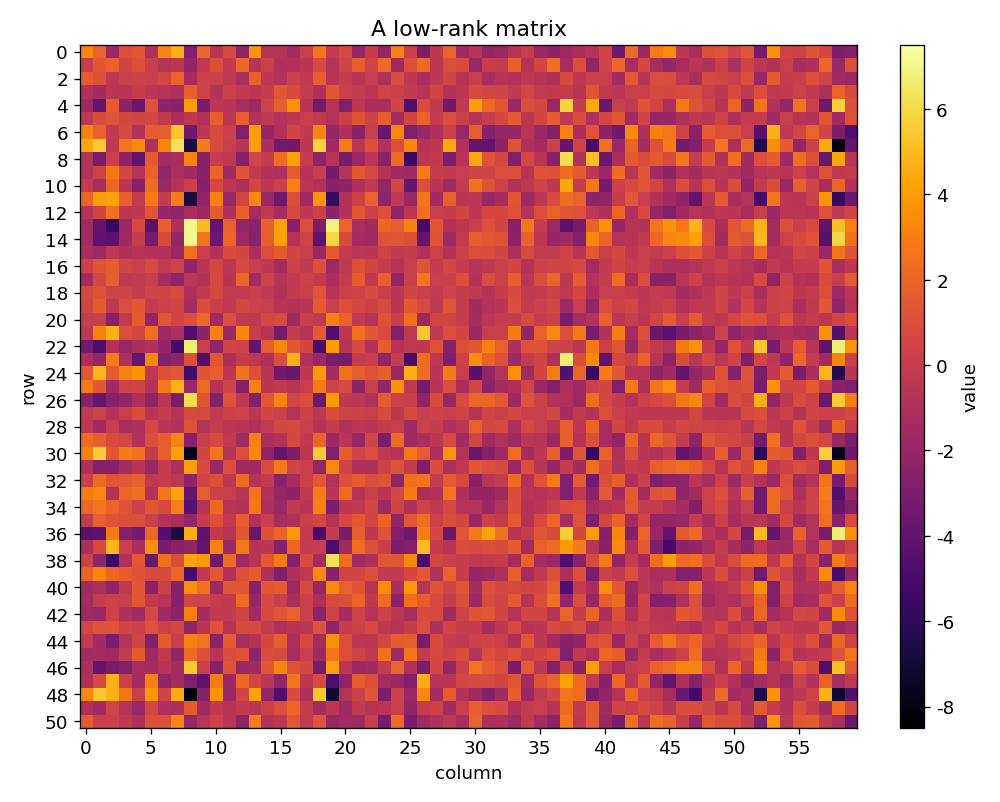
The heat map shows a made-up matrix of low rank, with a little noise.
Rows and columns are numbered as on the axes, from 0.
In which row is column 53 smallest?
36
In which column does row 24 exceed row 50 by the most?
25
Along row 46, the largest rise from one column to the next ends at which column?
58
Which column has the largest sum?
2
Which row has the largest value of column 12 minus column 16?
24
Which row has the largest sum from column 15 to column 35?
40
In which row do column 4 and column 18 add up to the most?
7
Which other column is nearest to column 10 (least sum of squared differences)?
38
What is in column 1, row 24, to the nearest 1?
5
